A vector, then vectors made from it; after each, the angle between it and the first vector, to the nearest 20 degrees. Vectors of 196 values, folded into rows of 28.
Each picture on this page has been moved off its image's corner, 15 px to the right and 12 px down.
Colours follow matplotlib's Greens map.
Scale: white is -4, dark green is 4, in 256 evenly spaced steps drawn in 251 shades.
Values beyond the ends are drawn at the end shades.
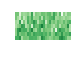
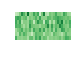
100 degrees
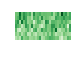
160 degrees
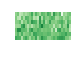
40 degrees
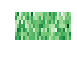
40 degrees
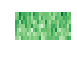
160 degrees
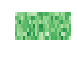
80 degrees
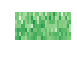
40 degrees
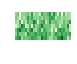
20 degrees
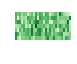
80 degrees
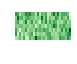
100 degrees
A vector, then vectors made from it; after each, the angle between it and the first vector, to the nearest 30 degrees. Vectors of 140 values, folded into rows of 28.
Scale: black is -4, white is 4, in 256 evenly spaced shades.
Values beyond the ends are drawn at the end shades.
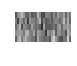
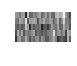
60 degrees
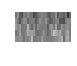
90 degrees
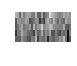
120 degrees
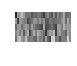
30 degrees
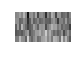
90 degrees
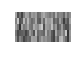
150 degrees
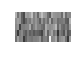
120 degrees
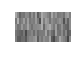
150 degrees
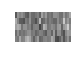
60 degrees
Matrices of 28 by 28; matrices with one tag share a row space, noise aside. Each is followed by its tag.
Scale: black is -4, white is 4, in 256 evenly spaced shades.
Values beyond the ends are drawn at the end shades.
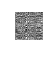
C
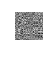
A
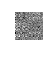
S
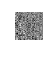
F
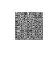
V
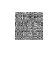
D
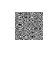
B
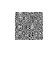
B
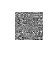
A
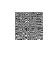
C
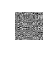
A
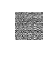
D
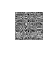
C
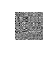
S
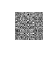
V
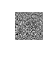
F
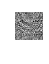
A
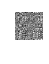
A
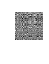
D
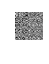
S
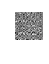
F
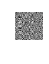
B
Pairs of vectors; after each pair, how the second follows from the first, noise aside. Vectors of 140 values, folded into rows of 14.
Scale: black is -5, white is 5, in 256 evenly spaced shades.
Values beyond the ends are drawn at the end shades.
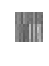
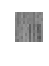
negated, shrunk.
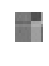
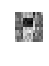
wrapped around, scaled up.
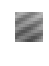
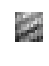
reversed, negated, scaled up.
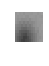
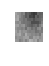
reversed.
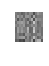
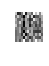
reversed, negated, scaled up.
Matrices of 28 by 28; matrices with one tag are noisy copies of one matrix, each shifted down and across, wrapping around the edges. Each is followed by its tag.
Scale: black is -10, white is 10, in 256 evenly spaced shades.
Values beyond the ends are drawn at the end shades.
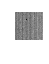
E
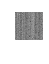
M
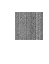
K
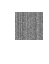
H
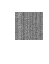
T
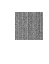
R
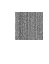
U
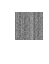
M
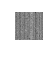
T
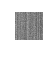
H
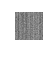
E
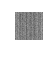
E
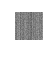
R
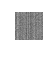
H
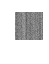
M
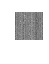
U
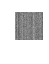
H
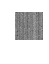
T
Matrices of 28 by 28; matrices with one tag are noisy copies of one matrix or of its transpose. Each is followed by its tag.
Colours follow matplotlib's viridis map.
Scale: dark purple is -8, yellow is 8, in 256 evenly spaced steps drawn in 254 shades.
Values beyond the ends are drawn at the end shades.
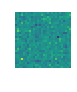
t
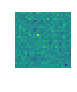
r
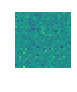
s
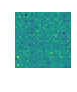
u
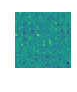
r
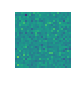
u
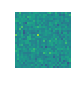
r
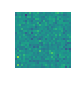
u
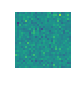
u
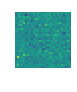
u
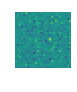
s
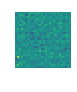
u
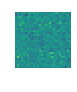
u
